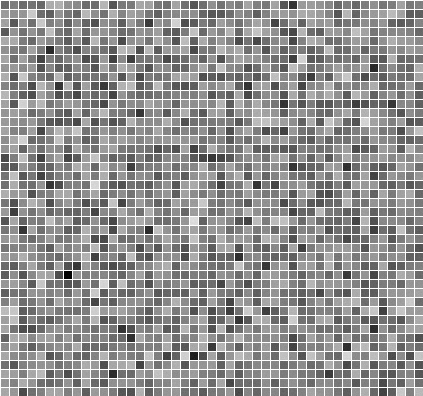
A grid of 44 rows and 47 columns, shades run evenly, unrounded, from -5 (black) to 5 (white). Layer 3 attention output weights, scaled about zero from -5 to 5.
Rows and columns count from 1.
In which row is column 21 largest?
40
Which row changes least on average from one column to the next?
16
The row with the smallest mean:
7
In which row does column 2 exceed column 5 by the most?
20
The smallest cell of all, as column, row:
8, 31
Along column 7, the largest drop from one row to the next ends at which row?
10
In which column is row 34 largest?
46
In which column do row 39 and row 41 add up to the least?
39
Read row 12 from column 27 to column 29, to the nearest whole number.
2 0 2
